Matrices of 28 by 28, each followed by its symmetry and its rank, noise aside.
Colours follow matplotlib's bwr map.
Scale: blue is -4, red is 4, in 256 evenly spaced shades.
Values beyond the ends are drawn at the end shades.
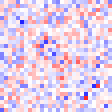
symmetric, rank eight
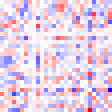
antisymmetric, rank four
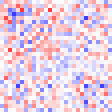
symmetric, rank eight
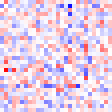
antisymmetric, rank eight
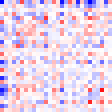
symmetric, rank four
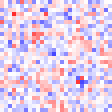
symmetric, rank eight
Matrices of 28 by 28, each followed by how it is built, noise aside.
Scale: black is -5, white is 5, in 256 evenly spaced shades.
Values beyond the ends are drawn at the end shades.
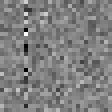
uneven columns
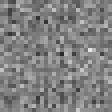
blocks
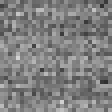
blocks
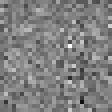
uneven columns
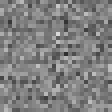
blocks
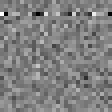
uneven rows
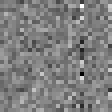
uneven columns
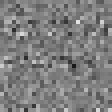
uneven rows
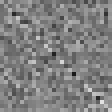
diagonal
